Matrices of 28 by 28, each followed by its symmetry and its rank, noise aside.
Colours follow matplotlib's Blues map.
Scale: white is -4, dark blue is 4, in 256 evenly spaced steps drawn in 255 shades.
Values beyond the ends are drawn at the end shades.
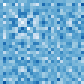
symmetric, rank three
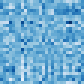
no symmetry, rank four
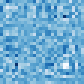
symmetric, rank four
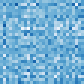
no symmetry, rank three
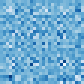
symmetric, rank three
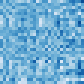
no symmetry, rank four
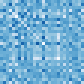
symmetric, rank three
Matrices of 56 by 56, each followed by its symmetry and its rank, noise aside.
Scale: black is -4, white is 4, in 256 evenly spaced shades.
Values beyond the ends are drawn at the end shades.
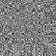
antisymmetric, rank six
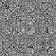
symmetric, rank eight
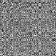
no symmetry, rank six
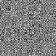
symmetric, rank eight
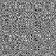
antisymmetric, rank eight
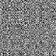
no symmetry, rank eight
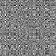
antisymmetric, rank six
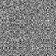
no symmetry, rank eight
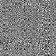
no symmetry, rank eight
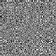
no symmetry, rank six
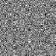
no symmetry, rank eight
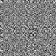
no symmetry, rank six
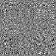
antisymmetric, rank six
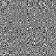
no symmetry, rank eight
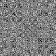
symmetric, rank eight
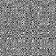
no symmetry, rank six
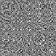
symmetric, rank eight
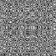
antisymmetric, rank six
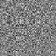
no symmetry, rank six
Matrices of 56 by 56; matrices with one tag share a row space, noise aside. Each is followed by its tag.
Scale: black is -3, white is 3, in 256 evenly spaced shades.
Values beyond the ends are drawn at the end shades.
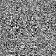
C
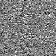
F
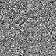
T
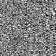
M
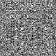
C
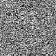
C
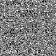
C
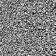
M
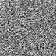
T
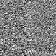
F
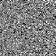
M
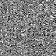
M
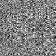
M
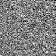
M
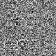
C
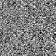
M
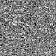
F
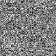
C
